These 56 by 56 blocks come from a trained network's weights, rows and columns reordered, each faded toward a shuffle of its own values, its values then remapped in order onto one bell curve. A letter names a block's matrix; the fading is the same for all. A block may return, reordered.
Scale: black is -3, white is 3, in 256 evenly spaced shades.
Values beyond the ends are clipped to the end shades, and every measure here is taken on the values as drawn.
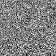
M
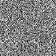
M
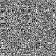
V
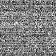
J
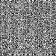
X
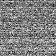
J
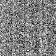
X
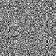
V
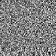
V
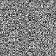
V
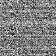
J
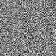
V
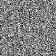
M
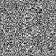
V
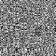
V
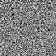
V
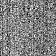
X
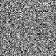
M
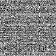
J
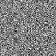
V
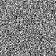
V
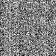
X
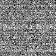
J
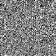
M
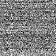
J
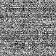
J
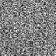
V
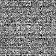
J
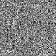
M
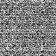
J
